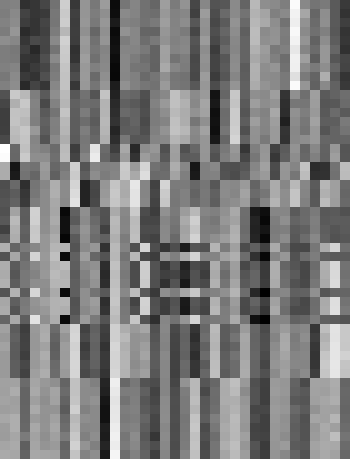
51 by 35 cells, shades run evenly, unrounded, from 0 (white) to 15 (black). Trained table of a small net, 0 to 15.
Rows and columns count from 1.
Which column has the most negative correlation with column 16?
12
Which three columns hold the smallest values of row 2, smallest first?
30, 7, 26
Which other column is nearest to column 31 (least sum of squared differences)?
21
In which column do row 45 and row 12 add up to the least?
24
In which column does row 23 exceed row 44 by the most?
9
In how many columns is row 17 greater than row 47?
21
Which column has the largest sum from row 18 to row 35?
27
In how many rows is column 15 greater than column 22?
22
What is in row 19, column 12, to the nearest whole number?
7
